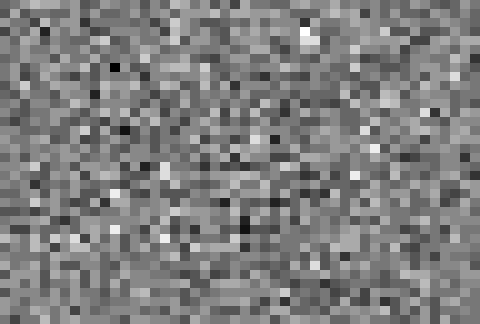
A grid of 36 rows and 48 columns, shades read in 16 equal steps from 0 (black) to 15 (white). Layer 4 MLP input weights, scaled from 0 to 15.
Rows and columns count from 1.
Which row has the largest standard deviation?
20
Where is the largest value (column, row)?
31, 4
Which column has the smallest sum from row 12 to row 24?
28
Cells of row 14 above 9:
5
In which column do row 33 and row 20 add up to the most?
36
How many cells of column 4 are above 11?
2
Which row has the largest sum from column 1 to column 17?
27
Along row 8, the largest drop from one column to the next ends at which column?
12
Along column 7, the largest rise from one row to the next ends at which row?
26
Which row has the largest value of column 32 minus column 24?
18
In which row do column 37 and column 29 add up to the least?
34
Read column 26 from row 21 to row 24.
7 9 5 8
